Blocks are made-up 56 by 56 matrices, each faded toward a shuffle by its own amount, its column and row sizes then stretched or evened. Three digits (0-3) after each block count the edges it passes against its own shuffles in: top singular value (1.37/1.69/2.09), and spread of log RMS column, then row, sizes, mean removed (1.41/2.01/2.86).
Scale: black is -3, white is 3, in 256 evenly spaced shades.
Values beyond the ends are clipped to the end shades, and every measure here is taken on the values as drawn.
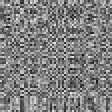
3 2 0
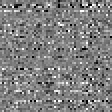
2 1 3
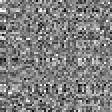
3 1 2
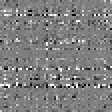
2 2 3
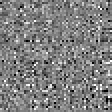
2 1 2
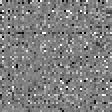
1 2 2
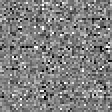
0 1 2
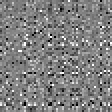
3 2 1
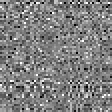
3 0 2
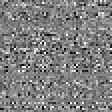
2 1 3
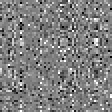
3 2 0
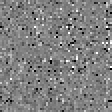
0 1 1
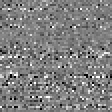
0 0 3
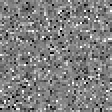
1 0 0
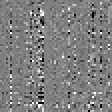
3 3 1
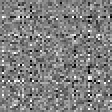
2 2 2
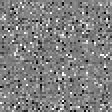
1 1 1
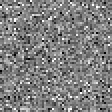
1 1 1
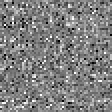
2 1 1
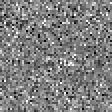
1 0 0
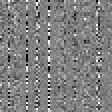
3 3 0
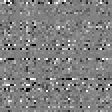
1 2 3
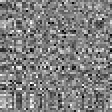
3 1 2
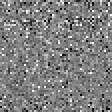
1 1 2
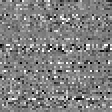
1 0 3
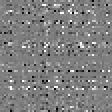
1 2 3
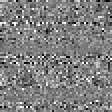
2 0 3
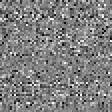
2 0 2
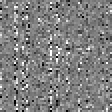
0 3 0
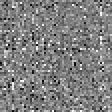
0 2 1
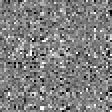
2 2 2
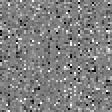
1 2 0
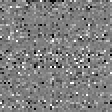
1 1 2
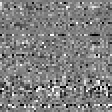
2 0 3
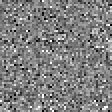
0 1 1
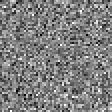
2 0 1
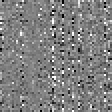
0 3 0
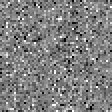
0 1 0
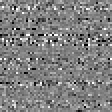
1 0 3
